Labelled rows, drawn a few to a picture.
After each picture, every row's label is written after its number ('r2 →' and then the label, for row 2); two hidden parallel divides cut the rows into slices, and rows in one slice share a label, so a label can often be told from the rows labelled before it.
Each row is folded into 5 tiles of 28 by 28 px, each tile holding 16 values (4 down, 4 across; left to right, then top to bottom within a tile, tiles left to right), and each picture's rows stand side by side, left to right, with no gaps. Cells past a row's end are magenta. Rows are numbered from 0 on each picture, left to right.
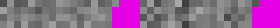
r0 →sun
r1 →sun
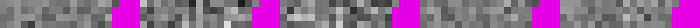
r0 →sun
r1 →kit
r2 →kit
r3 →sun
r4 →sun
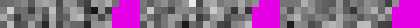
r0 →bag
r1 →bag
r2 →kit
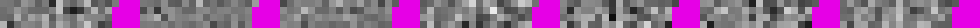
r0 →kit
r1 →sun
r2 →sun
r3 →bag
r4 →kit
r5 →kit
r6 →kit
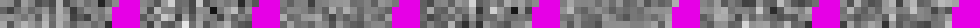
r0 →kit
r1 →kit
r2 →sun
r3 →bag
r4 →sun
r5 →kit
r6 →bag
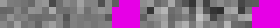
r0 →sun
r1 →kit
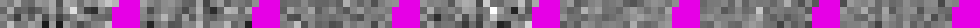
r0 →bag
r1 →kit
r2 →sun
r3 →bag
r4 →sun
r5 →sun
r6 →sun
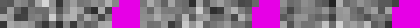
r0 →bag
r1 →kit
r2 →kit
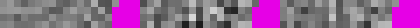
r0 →sun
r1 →bag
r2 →bag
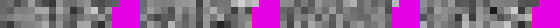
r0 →kit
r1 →bag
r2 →sun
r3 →kit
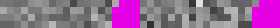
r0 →sun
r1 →kit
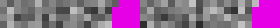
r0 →bag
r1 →bag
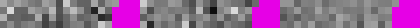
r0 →bag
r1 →kit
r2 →sun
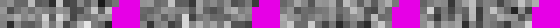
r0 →kit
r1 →kit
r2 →bag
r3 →bag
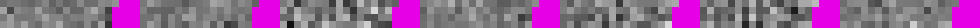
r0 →sun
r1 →sun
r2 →kit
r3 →sun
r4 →bag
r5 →bag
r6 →sun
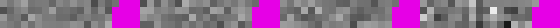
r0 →sun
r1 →sun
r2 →sun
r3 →bag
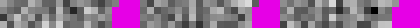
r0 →kit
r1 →bag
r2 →bag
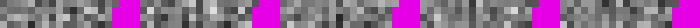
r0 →kit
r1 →bag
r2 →bag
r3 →kit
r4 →kit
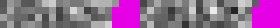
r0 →bag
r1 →bag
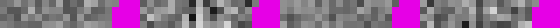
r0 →sun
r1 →kit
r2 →sun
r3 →bag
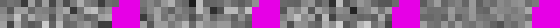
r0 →kit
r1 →kit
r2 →kit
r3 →sun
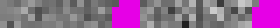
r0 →sun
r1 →bag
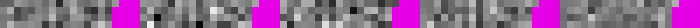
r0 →bag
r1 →bag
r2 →kit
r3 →bag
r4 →sun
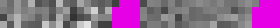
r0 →kit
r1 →sun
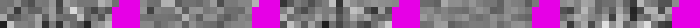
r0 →bag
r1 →sun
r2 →bag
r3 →sun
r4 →kit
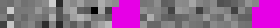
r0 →bag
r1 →sun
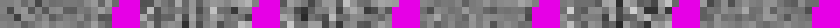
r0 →sun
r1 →bag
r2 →bag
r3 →sun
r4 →bag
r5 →sun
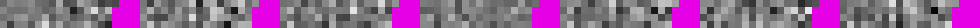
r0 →kit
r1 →bag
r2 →bag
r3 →sun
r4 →bag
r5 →kit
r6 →bag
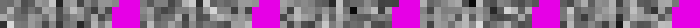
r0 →bag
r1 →bag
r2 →kit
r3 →kit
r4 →bag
